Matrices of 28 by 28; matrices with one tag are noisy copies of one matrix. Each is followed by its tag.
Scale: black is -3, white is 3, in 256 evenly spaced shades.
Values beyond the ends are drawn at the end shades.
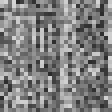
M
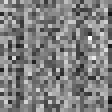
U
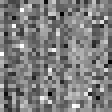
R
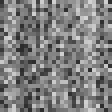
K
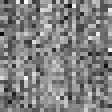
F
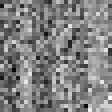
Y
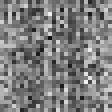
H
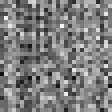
K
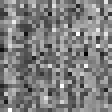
K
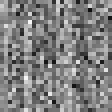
U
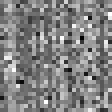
K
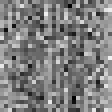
H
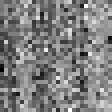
Y
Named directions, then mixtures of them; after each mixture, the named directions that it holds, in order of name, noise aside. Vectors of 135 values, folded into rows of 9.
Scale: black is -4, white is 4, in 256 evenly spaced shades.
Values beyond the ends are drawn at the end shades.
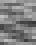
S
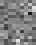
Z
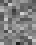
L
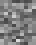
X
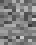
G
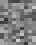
X.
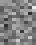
Z.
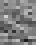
L, S, Z.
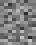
G, L, Z.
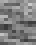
S, Z.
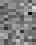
Z.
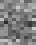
G, S, X.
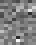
G, X, Z.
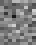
G, X.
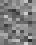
L, S, Z.
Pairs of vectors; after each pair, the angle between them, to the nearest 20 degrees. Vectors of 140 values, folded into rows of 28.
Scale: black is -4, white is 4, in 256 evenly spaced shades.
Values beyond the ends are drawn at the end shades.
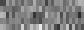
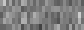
140 degrees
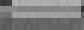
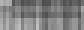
140 degrees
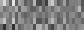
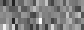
140 degrees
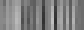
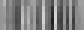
160 degrees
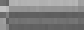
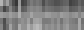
140 degrees
